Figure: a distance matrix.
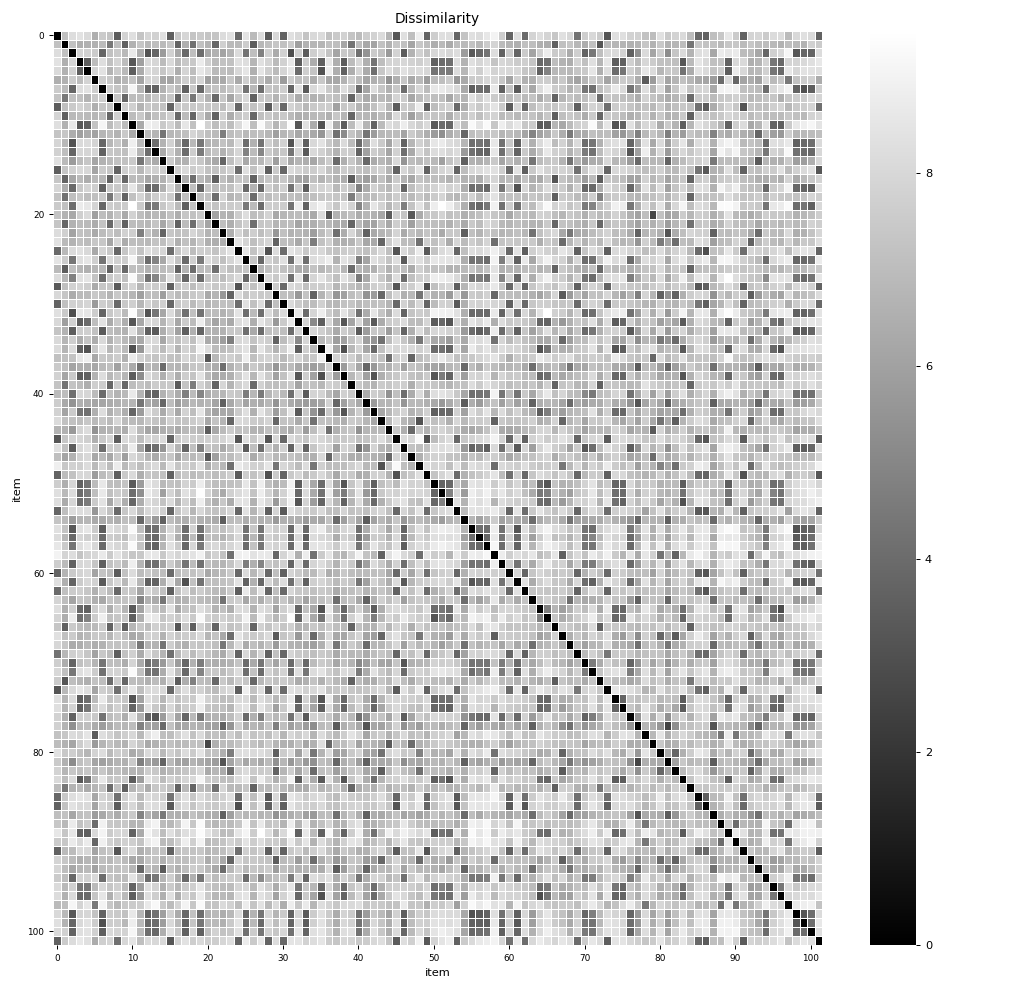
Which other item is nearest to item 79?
20
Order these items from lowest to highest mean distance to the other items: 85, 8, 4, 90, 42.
42, 8, 4, 85, 90
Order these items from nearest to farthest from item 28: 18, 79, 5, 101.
101, 5, 18, 79
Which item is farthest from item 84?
58
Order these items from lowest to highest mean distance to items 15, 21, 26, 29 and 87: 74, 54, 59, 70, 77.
77, 54, 70, 59, 74
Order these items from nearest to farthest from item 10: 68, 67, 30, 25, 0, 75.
75, 67, 68, 30, 0, 25
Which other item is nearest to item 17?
61
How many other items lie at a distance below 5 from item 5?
4
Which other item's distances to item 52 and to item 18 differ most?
83
